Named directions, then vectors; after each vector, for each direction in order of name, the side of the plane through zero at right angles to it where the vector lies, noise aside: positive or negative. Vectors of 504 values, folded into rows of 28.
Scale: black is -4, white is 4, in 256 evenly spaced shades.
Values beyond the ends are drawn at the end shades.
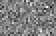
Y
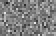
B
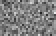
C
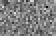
positive, positive, negative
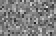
negative, positive, positive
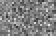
positive, negative, negative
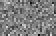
negative, negative, negative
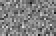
negative, negative, negative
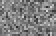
positive, negative, negative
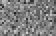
negative, negative, positive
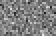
positive, negative, positive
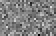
negative, negative, negative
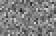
positive, negative, negative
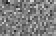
positive, positive, negative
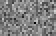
negative, positive, positive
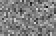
positive, negative, negative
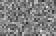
positive, negative, positive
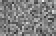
negative, positive, negative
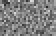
positive, positive, negative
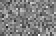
positive, positive, positive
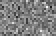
positive, negative, positive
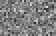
negative, positive, positive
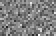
positive, positive, positive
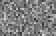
positive, negative, positive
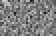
negative, negative, positive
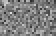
negative, negative, positive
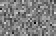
negative, positive, positive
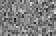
negative, positive, positive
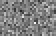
positive, negative, negative
